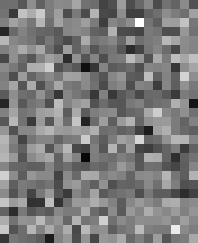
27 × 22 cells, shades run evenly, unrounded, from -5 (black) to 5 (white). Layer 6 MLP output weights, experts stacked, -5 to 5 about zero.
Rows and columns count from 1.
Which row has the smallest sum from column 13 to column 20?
11
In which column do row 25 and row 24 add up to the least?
2
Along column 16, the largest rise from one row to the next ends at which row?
3
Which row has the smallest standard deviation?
19
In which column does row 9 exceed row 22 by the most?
21
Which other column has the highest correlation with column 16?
20
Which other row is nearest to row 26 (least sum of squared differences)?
16
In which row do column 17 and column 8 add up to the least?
7
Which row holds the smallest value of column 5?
23
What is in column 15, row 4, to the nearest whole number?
-2
